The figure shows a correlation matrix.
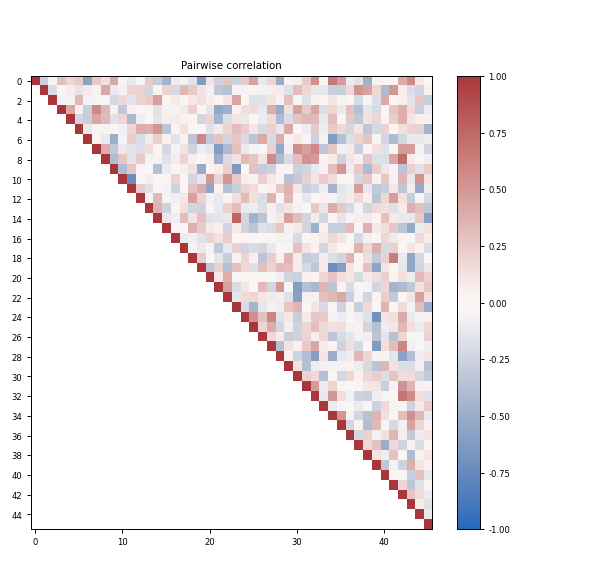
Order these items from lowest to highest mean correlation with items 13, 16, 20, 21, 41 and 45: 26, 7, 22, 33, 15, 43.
7, 43, 26, 15, 33, 22
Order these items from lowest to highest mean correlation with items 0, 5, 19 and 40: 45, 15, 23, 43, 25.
45, 15, 43, 25, 23
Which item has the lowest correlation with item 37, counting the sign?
40
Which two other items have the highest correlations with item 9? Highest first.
35, 0
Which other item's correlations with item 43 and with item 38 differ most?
0
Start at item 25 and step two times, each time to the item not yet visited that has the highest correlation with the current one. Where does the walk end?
27
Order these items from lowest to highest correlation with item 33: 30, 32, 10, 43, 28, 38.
30, 43, 32, 38, 28, 10
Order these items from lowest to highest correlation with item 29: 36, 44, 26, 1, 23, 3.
26, 1, 44, 36, 3, 23
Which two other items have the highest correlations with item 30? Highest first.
7, 3
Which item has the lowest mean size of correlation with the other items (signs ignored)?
16
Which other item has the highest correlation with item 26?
6
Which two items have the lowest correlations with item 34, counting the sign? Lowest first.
19, 6
